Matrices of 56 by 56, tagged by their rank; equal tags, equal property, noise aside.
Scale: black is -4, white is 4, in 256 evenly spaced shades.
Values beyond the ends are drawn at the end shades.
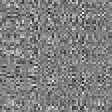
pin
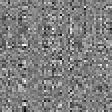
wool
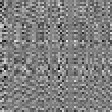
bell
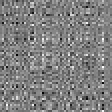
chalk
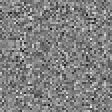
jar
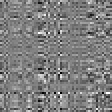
bell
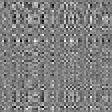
bell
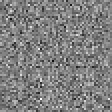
jar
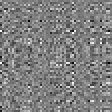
chalk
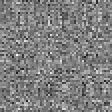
wool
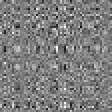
chalk
